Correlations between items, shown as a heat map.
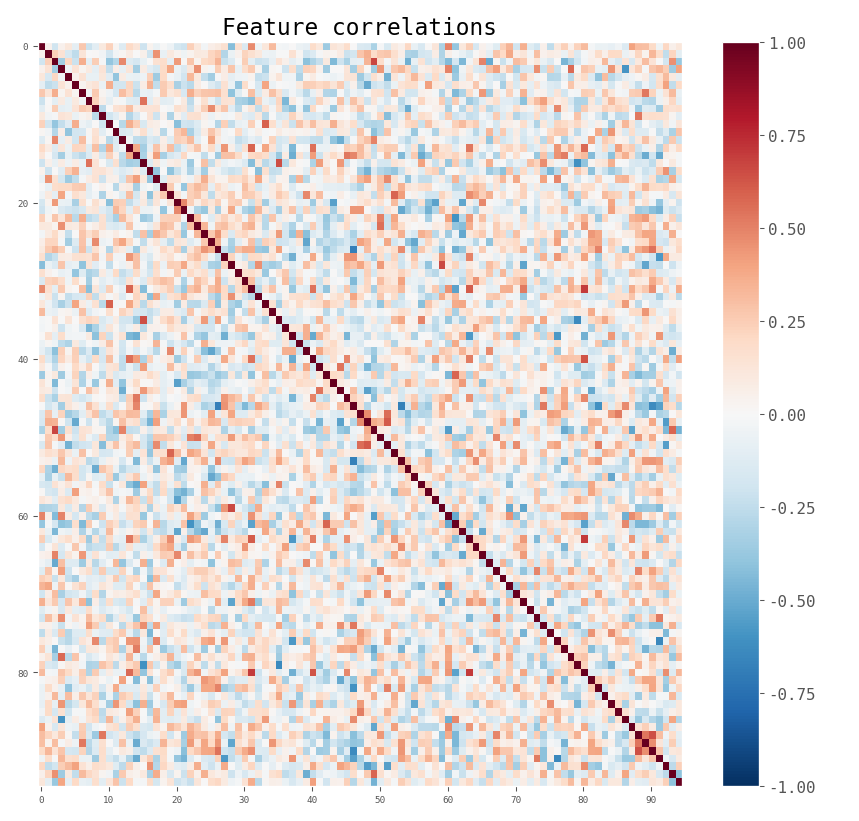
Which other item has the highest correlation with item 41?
44
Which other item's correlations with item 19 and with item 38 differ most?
52
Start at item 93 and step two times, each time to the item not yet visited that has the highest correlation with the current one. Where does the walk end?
2
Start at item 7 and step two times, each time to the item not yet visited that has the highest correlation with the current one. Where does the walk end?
35
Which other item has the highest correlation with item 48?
51
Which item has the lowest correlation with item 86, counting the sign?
3
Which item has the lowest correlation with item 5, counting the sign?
48
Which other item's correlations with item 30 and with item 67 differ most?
71
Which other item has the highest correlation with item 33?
10
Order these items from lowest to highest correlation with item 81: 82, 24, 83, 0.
0, 83, 82, 24
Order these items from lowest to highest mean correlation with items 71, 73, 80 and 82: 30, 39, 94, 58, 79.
39, 79, 58, 94, 30
